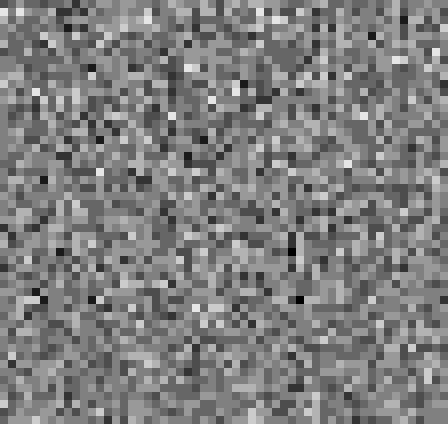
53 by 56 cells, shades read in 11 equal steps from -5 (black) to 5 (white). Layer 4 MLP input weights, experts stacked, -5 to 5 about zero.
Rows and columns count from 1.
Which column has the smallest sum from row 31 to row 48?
37
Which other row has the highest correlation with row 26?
5
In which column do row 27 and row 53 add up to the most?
51
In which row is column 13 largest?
22
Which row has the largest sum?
3
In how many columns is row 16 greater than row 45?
19
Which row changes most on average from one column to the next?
2
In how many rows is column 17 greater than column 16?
16
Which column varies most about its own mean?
33
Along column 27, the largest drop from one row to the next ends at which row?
14
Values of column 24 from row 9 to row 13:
4 0 0 -1 -1
